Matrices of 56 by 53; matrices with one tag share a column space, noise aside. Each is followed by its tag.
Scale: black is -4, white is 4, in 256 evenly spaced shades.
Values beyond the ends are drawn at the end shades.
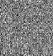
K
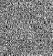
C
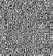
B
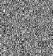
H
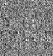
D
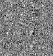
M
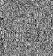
D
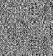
C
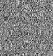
M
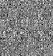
D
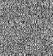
C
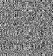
M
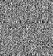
C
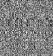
D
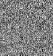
B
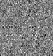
H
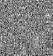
K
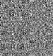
M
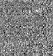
H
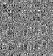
M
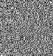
B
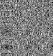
M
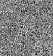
H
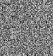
C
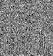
K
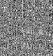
M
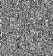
D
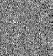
K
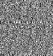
C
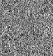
H
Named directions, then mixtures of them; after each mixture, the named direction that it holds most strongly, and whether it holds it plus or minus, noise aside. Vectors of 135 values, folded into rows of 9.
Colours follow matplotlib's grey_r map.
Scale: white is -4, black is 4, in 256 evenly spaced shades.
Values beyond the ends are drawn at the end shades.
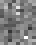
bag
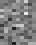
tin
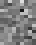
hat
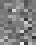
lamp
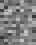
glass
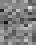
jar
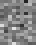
tin, minus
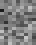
jar, plus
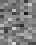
tin, minus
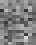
jar, plus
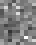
bag, plus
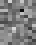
hat, plus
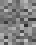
jar, plus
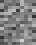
glass, plus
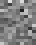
hat, plus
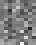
lamp, plus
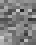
glass, minus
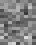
jar, plus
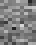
tin, plus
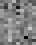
bag, minus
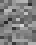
tin, plus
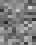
jar, plus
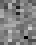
bag, minus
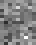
bag, plus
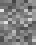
jar, minus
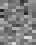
tin, minus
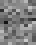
jar, plus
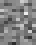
tin, plus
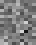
lamp, plus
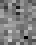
bag, minus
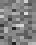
tin, plus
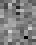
bag, minus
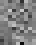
hat, minus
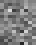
lamp, minus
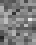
jar, minus
